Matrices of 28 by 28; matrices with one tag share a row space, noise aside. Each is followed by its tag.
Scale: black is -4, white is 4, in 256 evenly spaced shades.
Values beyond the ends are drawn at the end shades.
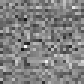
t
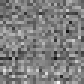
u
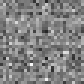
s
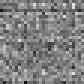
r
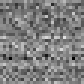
s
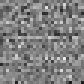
t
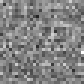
s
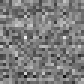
r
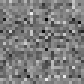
s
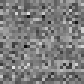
t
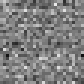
r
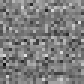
s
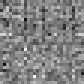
r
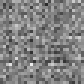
s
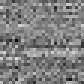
u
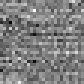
u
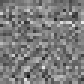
t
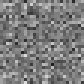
s
